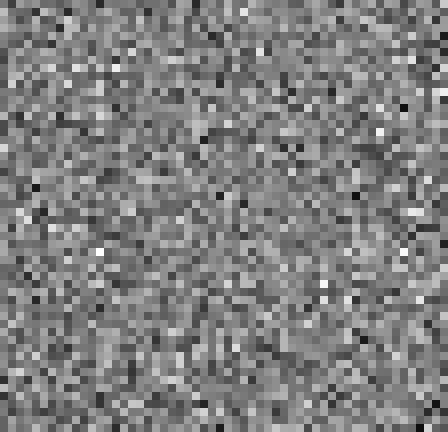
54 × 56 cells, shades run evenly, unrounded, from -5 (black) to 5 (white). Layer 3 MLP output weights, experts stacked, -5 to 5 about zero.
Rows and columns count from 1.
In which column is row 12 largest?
56
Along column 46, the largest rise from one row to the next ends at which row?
44
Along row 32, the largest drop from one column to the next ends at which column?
14
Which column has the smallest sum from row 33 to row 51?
7
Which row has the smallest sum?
51
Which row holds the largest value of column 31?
2
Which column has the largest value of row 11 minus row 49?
9
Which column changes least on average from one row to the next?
24
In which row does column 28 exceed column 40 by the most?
38
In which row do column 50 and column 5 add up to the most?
45
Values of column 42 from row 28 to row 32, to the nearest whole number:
0 0 0 -2 0
